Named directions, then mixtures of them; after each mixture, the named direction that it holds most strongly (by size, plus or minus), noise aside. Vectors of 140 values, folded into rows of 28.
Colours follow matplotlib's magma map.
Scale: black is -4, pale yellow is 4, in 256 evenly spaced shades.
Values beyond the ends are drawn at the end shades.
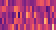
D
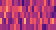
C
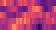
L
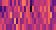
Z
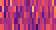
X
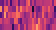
X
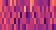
Z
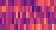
D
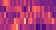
L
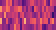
C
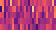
X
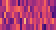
C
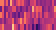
X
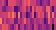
D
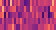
X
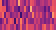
Z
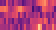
L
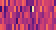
X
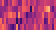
D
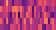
C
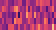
D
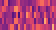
D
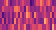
D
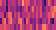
C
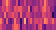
C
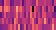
X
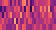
Z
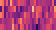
X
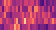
L
